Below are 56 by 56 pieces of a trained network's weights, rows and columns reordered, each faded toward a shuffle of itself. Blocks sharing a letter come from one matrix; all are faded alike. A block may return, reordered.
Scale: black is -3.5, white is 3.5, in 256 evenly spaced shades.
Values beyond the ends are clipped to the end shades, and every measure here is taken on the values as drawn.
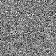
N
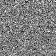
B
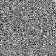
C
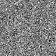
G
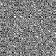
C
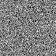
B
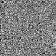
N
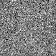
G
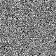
B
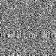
C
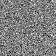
B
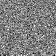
B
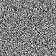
N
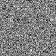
N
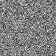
N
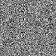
C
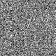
G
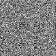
C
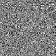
C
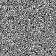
G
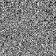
C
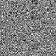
C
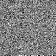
C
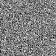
B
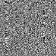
C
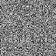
C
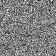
B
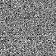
B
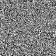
B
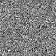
C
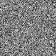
N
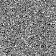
B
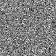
G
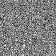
G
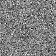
B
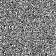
G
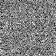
G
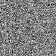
N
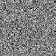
N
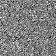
G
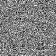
N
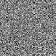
C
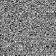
N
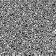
N
